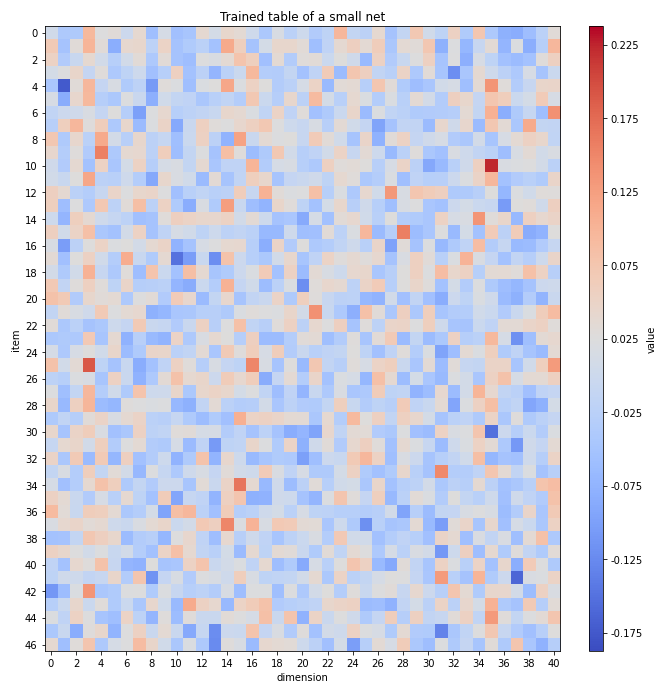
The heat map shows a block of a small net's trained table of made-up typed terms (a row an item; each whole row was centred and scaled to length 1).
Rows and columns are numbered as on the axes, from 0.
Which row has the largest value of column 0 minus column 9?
36
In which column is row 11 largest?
3
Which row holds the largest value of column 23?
0
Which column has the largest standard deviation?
35
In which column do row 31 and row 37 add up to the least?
31
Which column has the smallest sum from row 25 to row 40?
20
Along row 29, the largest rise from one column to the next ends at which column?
15
